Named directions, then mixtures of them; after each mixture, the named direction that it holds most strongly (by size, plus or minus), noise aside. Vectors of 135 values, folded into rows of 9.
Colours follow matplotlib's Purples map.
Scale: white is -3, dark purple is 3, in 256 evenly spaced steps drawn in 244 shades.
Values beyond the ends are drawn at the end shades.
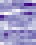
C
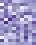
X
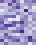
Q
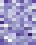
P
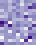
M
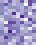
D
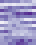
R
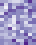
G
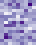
Q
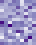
M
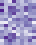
P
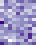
P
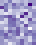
D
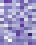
P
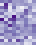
G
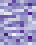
Q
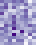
G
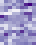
C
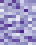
Q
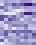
C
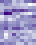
C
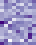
M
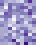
G
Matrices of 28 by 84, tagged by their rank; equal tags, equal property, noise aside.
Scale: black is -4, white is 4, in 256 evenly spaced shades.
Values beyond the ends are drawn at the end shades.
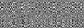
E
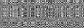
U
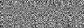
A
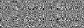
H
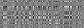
U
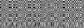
U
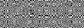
U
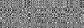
H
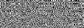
A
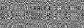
H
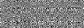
A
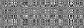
U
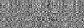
E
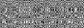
E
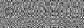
E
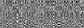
H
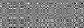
E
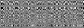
E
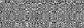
A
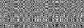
E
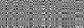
U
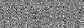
A
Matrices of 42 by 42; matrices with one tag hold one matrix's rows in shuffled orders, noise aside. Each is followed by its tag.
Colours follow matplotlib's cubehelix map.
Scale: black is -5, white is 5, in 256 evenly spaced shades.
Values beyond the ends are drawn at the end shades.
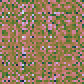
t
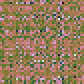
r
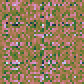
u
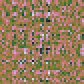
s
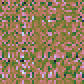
t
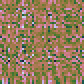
t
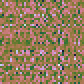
r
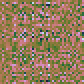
s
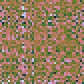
t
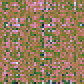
u
